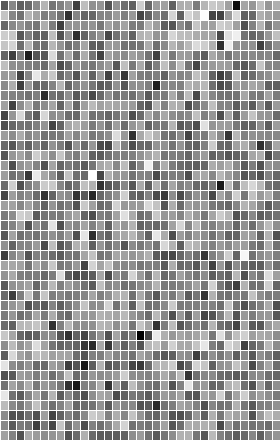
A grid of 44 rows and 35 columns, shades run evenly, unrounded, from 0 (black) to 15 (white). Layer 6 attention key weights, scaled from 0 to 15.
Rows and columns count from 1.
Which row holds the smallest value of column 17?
14
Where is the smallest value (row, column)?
34, 18
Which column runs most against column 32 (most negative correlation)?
13
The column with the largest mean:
15
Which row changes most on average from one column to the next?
19
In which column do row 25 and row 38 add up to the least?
2
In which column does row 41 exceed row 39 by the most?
9
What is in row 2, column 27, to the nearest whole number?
4
